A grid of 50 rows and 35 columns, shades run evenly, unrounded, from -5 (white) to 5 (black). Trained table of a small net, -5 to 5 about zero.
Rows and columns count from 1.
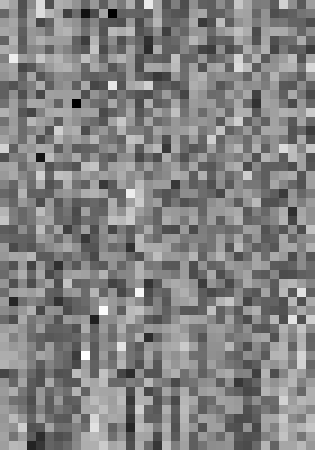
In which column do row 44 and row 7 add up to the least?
2
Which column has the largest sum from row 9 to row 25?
12
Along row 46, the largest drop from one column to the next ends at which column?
16
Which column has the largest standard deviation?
5
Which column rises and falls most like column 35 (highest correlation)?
33
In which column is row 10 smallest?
13
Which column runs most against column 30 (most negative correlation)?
29
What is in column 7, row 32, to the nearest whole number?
2
